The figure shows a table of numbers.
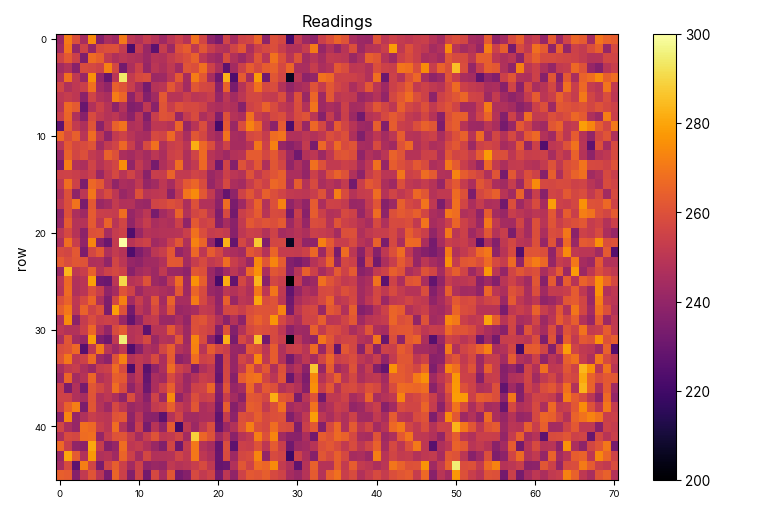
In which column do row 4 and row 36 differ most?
29
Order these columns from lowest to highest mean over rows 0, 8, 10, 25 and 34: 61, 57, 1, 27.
61, 57, 27, 1
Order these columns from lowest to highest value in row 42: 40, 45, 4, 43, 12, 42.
12, 43, 42, 40, 45, 4
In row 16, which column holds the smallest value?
21
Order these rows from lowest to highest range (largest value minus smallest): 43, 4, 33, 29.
33, 29, 43, 4
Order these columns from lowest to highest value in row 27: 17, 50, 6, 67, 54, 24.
6, 67, 24, 54, 50, 17
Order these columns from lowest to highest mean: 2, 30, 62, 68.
30, 2, 62, 68
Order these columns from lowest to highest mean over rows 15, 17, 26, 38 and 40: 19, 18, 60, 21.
19, 18, 21, 60
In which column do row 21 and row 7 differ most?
8
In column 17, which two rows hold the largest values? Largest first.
41, 11
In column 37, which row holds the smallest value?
15
